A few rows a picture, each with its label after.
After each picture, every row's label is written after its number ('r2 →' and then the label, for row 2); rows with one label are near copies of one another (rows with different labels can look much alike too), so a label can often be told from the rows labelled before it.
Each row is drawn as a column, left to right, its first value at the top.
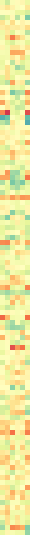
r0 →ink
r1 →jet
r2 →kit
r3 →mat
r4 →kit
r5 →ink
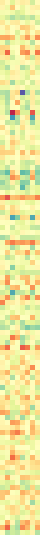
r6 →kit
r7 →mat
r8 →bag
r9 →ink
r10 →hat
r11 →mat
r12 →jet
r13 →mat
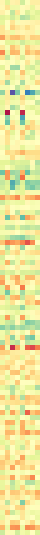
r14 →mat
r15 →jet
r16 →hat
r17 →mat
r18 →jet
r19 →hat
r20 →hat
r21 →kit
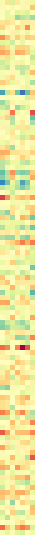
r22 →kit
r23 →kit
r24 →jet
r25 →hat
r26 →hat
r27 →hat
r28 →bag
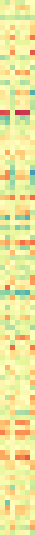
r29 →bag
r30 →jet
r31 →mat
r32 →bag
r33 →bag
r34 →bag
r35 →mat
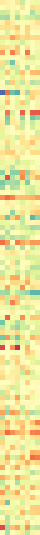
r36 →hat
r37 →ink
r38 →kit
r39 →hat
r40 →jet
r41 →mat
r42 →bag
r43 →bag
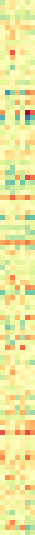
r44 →bag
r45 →hat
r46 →mat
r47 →ink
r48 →hat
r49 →ink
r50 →ink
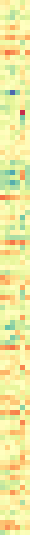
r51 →mat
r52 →mat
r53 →hat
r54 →hat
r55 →jet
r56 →mat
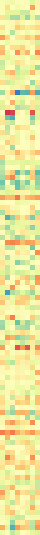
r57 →kit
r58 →bag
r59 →ink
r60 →hat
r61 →hat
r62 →hat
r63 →bag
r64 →mat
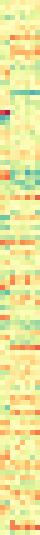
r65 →jet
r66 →jet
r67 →mat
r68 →kit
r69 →hat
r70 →mat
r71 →hat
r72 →kit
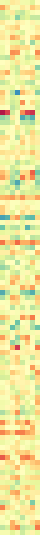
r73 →bag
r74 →bag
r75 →mat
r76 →hat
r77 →ink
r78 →bag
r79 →jet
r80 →mat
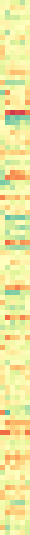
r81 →kit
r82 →ink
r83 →jet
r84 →jet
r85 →jet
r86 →ink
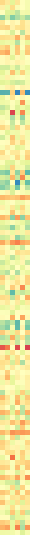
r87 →hat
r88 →hat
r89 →bag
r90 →hat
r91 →ink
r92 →hat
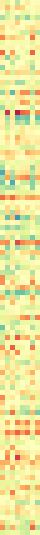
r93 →mat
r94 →bag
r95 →kit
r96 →bag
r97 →ink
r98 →ink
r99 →mat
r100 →ink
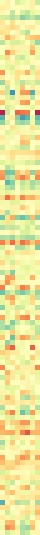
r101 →jet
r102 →mat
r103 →hat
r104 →jet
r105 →ink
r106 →ink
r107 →hat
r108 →jet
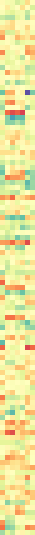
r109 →mat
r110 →ink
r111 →ink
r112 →jet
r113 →jet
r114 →hat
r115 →kit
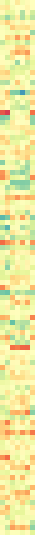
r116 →jet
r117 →bag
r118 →hat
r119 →kit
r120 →hat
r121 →kit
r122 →ink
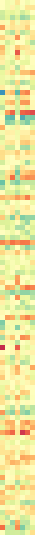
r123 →hat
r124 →ink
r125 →ink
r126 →mat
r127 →ink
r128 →ink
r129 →jet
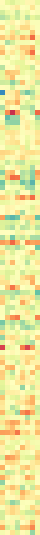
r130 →hat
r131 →jet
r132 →jet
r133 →ink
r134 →kit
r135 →hat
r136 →mat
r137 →jet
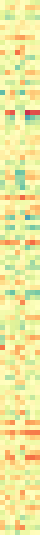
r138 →hat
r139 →bag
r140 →bag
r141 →mat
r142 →kit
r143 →bag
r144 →bag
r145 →bag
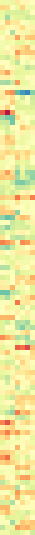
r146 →bag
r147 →bag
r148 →ink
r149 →kit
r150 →hat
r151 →hat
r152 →mat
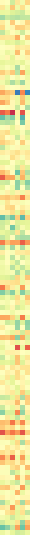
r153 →ink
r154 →ink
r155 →bag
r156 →hat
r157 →ink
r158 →hat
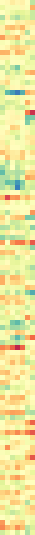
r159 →mat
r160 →kit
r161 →hat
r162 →hat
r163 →hat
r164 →ink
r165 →bag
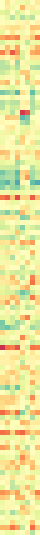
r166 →kit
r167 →kit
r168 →mat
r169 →kit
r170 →bag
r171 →jet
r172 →mat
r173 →kit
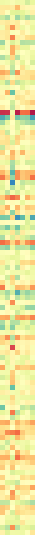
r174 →jet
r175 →bag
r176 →kit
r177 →bag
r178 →jet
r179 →jet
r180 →jet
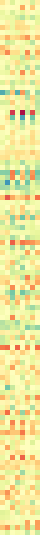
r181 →hat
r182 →kit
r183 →jet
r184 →hat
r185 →bag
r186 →mat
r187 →jet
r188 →mat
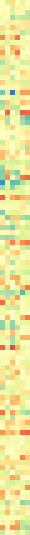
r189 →kit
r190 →jet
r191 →hat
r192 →mat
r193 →ink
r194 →ink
